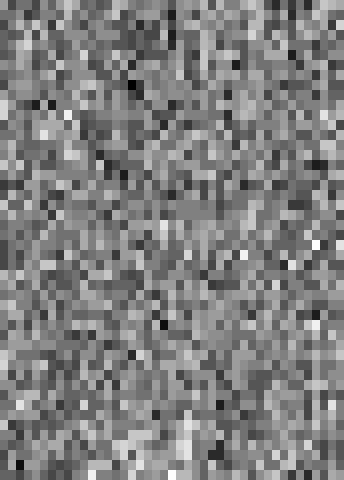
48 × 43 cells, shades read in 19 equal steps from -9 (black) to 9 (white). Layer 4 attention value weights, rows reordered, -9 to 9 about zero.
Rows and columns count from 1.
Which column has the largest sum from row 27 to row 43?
40
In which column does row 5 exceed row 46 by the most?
27
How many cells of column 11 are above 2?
13
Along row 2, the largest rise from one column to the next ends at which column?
23
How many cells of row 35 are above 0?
17
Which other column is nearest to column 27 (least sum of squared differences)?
34
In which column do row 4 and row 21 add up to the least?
37
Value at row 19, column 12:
3
